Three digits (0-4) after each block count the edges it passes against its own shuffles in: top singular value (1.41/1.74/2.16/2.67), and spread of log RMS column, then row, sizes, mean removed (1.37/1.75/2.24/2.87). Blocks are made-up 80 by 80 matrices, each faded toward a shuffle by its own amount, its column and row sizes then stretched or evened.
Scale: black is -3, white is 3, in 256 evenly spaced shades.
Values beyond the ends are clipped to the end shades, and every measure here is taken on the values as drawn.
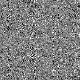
1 3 2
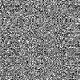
3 1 1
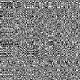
3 2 4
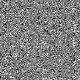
0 3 1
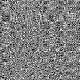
3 0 1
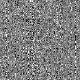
1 4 0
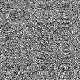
2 0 1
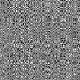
4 3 2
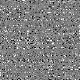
1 1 4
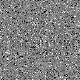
1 1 1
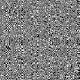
3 3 1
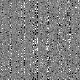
2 4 0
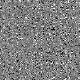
1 3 2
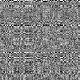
4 1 4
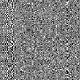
3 4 0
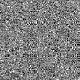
2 1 2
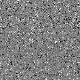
0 0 2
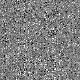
1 3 0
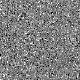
1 1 1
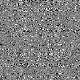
2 1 4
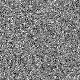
1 0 0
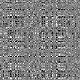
4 4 4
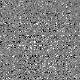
0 3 4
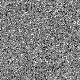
0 0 0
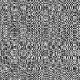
4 4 3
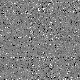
0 1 2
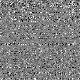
0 1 4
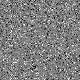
2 0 1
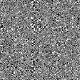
2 2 2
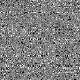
2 2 3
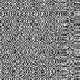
4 0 2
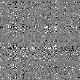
2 3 4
